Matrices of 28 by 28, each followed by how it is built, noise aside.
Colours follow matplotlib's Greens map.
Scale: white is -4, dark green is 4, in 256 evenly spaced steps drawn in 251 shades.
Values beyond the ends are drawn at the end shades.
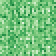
blocks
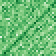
Hankel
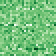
uneven rows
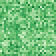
blocks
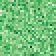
noise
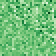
upper triangular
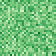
blocks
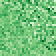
upper triangular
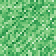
Hankel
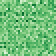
blocks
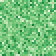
noise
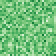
blocks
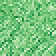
Hankel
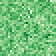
noise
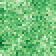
smooth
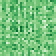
blocks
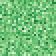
noise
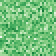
blocks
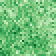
smooth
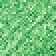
Hankel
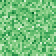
noise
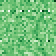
uneven rows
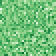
noise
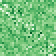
banded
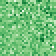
upper triangular
